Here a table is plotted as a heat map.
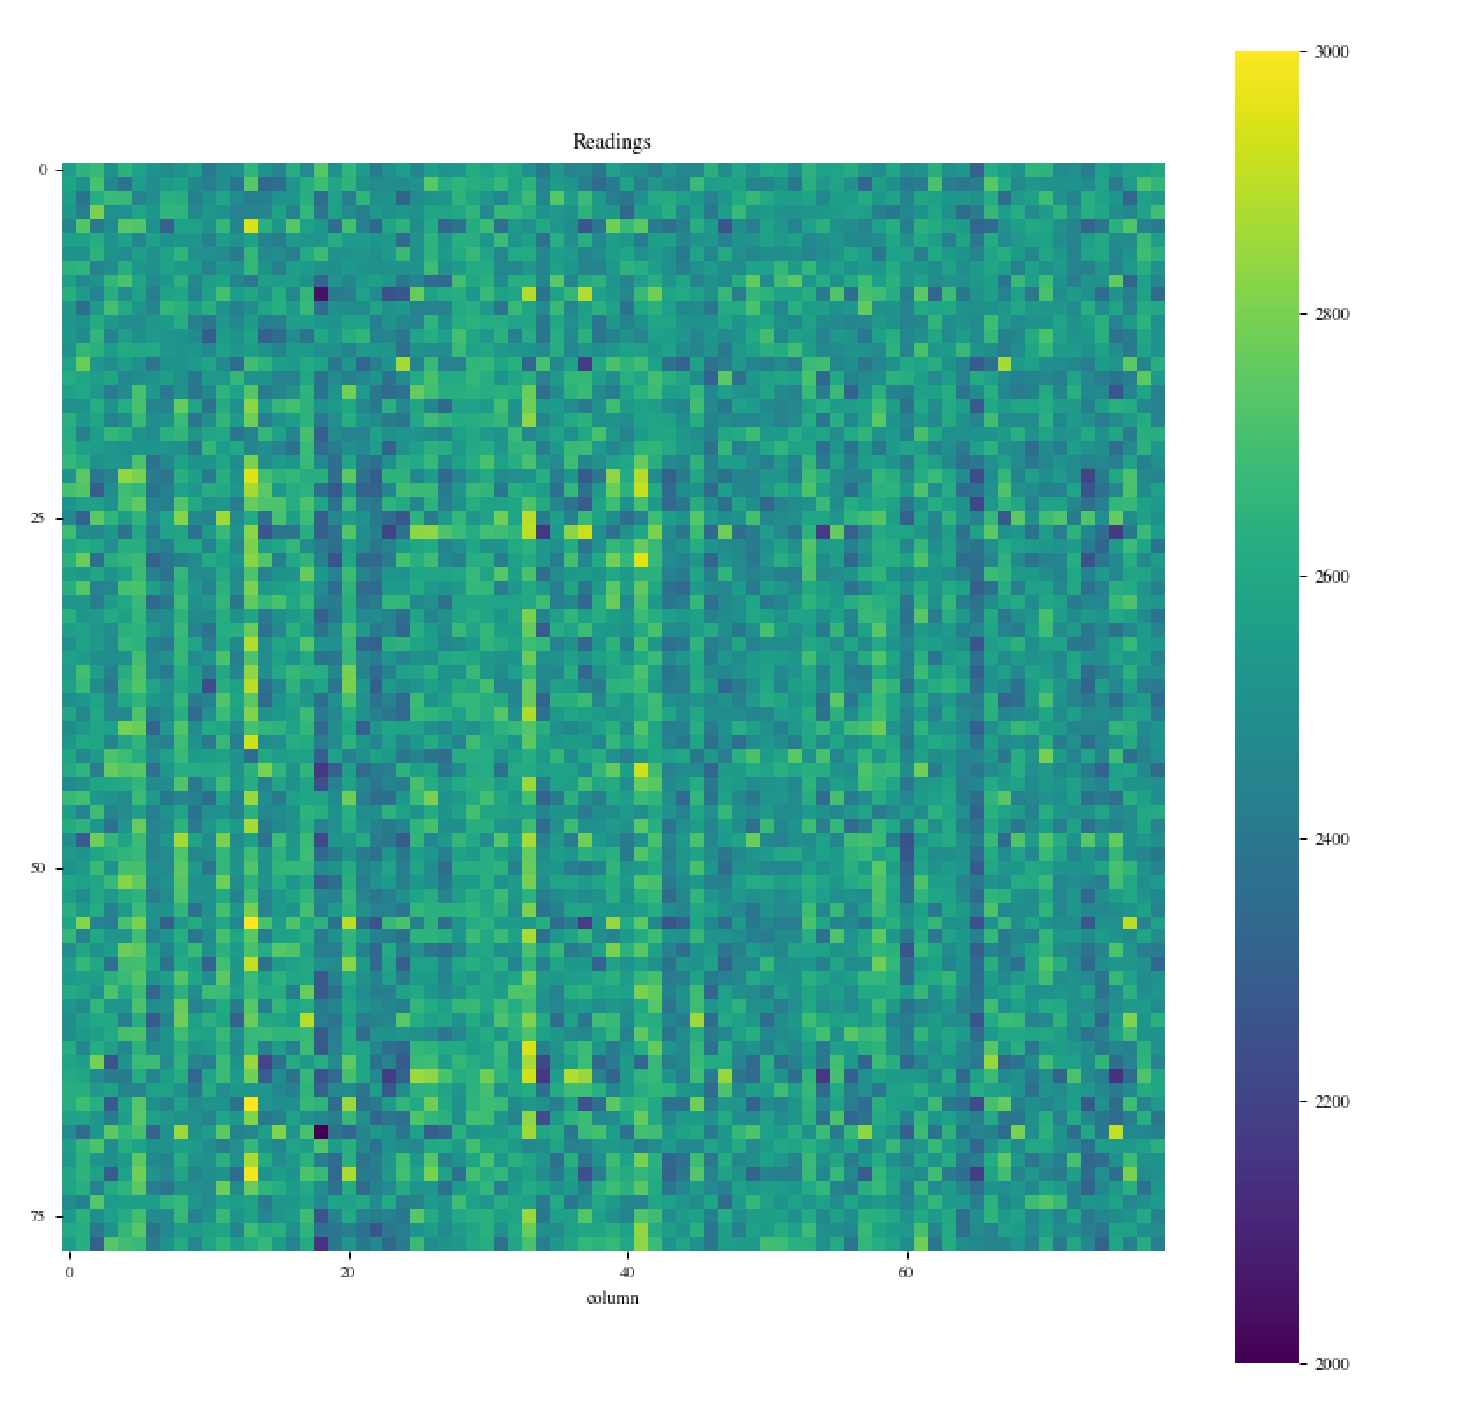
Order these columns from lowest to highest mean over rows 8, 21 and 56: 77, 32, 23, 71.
77, 71, 23, 32
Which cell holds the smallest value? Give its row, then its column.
69, 18
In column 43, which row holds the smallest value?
54
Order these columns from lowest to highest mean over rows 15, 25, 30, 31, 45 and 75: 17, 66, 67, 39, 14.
14, 67, 66, 39, 17
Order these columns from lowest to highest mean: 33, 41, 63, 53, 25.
63, 25, 53, 41, 33
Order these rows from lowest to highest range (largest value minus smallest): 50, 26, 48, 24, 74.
74, 50, 24, 48, 26
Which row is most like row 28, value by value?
23
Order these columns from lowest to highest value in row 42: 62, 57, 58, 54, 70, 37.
62, 58, 37, 57, 54, 70
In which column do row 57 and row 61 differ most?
24
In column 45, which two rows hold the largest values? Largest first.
61, 67
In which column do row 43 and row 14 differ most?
18
